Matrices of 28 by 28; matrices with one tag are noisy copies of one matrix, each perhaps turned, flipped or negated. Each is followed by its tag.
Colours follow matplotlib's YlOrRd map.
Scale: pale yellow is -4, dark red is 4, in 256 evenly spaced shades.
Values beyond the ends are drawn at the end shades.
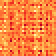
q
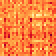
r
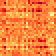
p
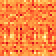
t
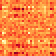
p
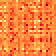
q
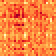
r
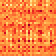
q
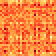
t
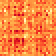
r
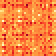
t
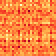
q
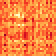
r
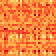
t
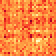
r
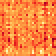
p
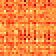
q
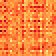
q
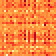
q
